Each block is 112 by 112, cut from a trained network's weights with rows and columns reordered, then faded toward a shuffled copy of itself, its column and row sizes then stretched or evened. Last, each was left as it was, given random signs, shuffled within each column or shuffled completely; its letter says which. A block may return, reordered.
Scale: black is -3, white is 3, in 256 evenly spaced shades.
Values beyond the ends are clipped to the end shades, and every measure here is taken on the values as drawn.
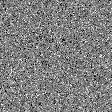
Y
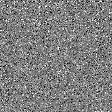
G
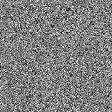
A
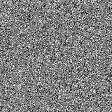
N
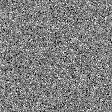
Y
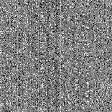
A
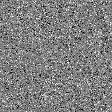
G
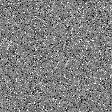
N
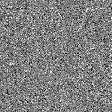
A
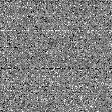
A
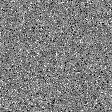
Y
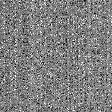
A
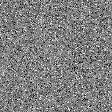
G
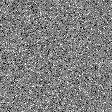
Y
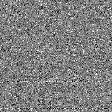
A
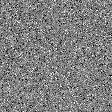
Y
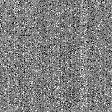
A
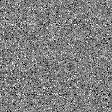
A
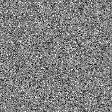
G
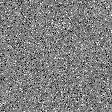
Y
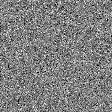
N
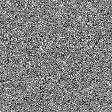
G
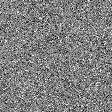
Y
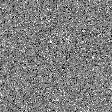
G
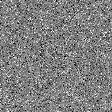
N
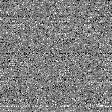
A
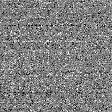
A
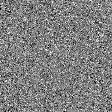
N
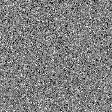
N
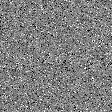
Y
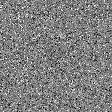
Y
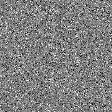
G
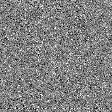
G
